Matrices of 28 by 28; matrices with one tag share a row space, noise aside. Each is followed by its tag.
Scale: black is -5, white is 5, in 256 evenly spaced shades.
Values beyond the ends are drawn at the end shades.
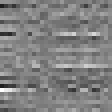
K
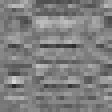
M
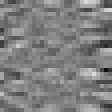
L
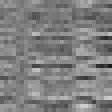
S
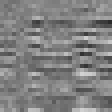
S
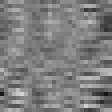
L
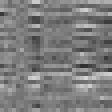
S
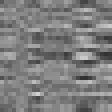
S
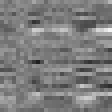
S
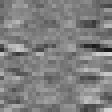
L
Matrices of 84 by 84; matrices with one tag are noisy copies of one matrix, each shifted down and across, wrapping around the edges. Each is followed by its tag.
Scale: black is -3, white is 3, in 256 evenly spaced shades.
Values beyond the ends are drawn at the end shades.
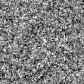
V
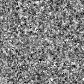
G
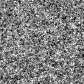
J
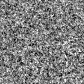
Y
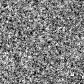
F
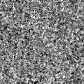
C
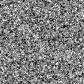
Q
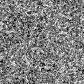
C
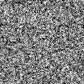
Q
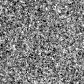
C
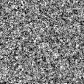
Q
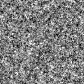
V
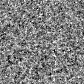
Y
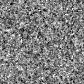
G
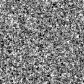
F
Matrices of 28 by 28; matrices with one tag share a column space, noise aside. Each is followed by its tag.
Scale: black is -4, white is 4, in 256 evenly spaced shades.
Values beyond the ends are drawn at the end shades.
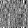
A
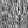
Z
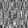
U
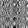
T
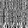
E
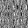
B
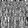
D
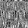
U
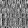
A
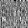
D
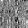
D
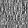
Z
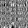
T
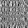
T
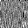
U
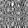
T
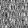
B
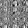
T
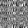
T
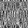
U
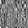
A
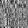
A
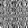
T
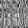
A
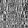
Z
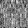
A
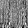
E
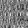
B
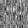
Z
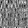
A
